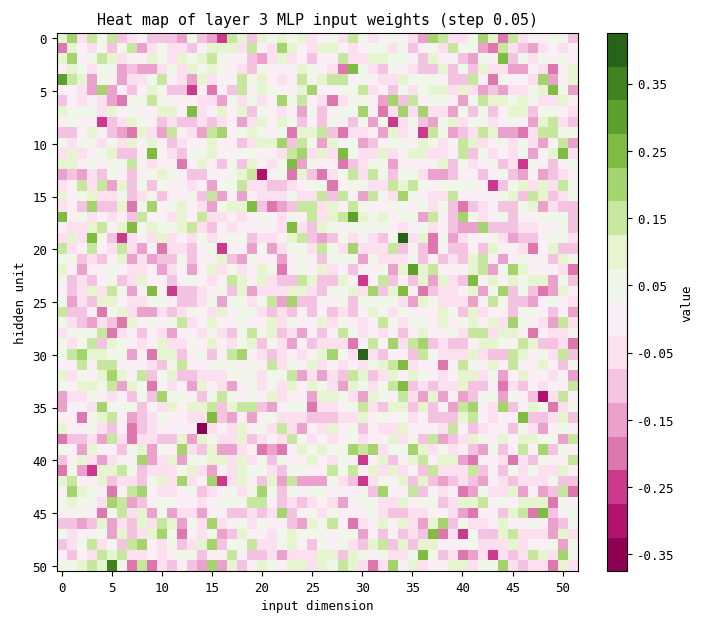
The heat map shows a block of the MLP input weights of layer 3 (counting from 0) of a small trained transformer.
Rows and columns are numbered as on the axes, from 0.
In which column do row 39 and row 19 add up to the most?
34
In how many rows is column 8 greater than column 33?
18
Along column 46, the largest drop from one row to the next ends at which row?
12
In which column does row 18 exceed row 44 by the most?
7
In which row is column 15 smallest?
5
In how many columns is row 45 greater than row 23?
17
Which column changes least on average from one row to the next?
1
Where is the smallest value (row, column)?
37, 14
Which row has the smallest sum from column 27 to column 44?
42
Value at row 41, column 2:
-0.15
